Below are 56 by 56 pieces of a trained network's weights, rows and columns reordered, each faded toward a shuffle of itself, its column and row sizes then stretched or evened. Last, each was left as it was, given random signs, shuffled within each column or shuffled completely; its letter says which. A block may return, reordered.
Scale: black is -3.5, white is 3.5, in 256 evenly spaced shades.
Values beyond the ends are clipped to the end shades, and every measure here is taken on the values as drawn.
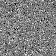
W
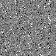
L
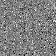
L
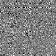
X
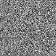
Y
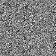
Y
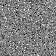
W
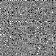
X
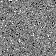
W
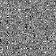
Y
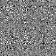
Y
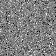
W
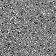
W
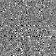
Y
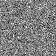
W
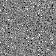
L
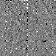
Y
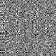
X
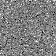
W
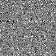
Y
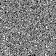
W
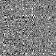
X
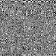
X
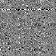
X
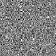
X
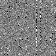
L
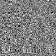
X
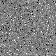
W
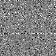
Y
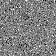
W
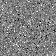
W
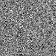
L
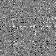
Y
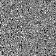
L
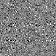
X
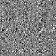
X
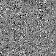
L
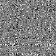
Y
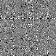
Y
